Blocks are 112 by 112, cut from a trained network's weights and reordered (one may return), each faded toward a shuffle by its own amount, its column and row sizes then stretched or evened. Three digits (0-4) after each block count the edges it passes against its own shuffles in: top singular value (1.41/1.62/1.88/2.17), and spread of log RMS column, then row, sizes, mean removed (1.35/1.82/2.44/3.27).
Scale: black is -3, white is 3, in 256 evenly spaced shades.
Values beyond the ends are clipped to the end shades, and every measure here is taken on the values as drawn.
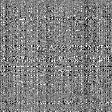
4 2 4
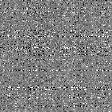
0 2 4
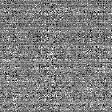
3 3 2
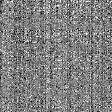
3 0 3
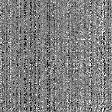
4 4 3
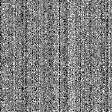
4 3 2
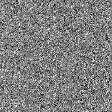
0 3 0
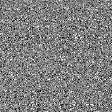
1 1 3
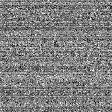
3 0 1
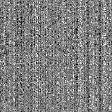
4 3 2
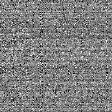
2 3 0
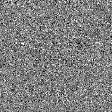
0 0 3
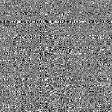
4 3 4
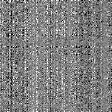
4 4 3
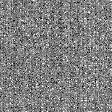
1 0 2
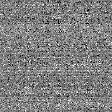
2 2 2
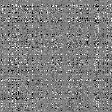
1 4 4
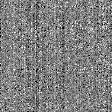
2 2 2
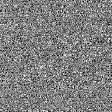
1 0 3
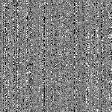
2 4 1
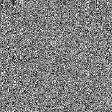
1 3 1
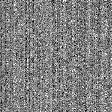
3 2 0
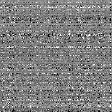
3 3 4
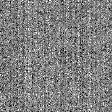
2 2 1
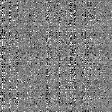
1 4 2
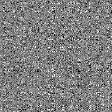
1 3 3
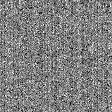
1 0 0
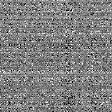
2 3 3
